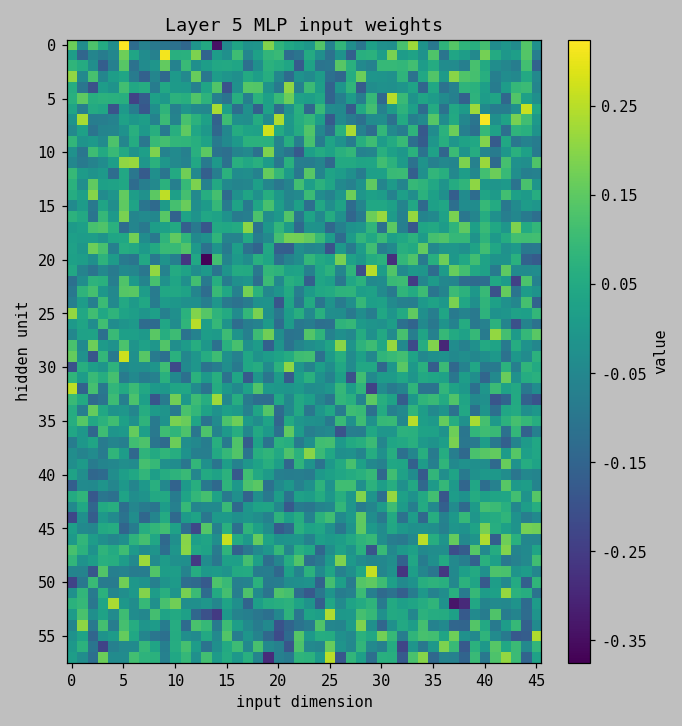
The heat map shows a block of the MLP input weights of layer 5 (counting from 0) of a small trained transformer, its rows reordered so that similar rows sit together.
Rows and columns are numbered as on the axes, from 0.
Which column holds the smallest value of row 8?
34
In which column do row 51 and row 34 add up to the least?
23
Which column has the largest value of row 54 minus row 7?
28
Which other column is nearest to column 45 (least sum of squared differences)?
22
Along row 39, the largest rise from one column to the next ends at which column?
42
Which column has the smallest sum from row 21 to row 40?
20
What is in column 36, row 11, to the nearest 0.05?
-0.05
